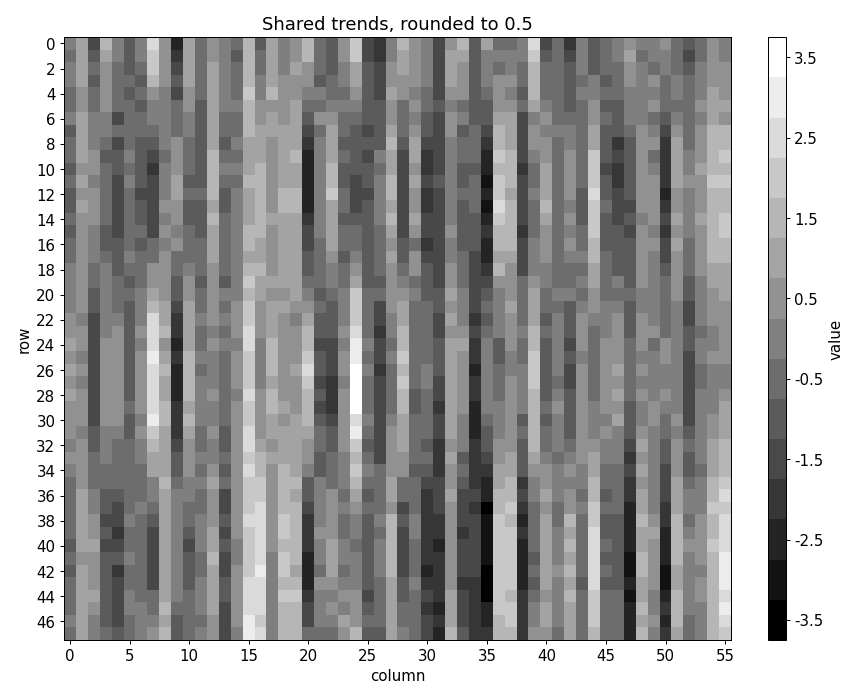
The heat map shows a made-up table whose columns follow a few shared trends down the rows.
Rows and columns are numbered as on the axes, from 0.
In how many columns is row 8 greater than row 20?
21
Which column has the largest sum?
15
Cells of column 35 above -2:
23
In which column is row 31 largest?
24
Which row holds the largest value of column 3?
0
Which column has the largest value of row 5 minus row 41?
47
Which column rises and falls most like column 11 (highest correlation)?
8
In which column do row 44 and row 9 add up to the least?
35
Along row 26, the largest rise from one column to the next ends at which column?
10
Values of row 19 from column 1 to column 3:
0.5 -0.5 0
